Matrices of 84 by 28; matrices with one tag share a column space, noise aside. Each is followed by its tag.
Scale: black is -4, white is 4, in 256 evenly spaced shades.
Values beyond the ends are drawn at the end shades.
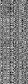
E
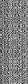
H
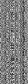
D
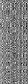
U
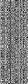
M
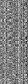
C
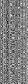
H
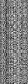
H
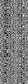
H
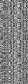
U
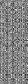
C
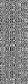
C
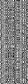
M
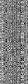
D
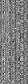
D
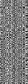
H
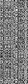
M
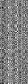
H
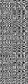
U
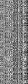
D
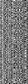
M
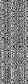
M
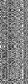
M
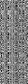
U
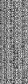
M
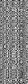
M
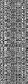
C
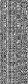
U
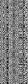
H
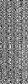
M
